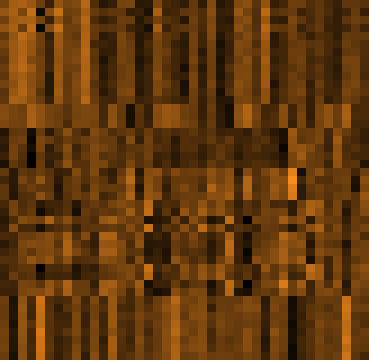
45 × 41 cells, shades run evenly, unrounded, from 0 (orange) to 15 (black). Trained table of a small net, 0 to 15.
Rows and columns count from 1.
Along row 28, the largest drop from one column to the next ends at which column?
26
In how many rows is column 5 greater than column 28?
25
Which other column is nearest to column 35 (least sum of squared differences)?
17
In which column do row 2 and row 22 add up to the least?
33
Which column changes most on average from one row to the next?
5
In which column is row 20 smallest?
34
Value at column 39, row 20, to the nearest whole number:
10
